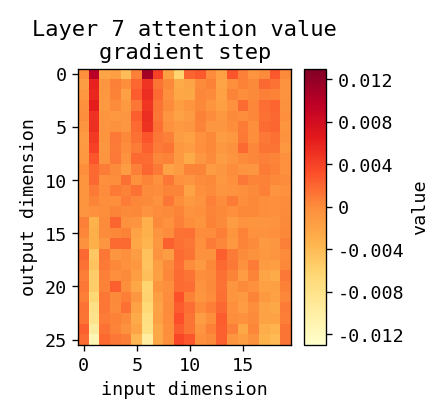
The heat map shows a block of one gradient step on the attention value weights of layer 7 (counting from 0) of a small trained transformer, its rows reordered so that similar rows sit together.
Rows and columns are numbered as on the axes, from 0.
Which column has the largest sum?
3
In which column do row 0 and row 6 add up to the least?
9
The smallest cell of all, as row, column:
25, 1
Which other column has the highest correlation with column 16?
8
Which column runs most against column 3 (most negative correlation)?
14
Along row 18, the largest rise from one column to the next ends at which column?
2
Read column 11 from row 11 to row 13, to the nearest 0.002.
0 0 0
